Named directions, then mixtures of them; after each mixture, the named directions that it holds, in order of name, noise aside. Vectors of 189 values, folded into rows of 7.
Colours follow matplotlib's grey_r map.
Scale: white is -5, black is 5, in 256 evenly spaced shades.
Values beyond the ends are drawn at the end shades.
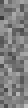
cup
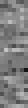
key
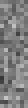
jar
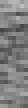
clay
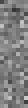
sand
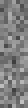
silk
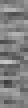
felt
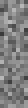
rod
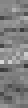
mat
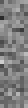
cup, felt, mat.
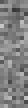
sand.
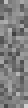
cup.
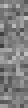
jar, mat, sand.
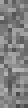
cup, key.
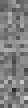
key, sand, silk.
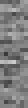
felt.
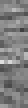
felt, mat.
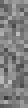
cup, jar.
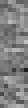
key.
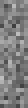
jar.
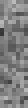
clay, jar, rod.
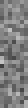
cup, felt, rod.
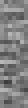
felt.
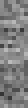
key, mat.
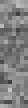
clay, jar, sand.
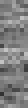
key, mat.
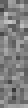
key, rod, sand.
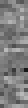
key.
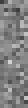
sand.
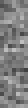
cup, key.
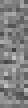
felt, key, rod.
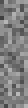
cup.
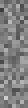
jar, silk.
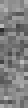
clay, jar.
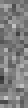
jar.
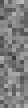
cup.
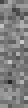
felt, sand.
